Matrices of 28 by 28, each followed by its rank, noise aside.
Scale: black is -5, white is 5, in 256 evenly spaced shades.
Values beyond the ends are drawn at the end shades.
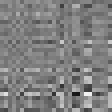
two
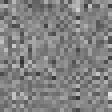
six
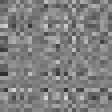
three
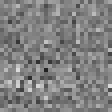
six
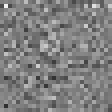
six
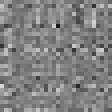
four
